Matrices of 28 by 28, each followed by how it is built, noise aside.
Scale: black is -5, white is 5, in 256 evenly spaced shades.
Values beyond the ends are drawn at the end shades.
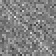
Toeplitz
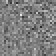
upper triangular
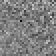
upper triangular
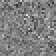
upper triangular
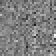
uneven columns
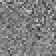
upper triangular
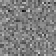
low rank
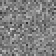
noise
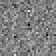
uneven columns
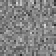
low rank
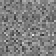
low rank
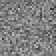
noise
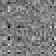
low rank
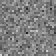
noise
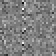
uneven columns
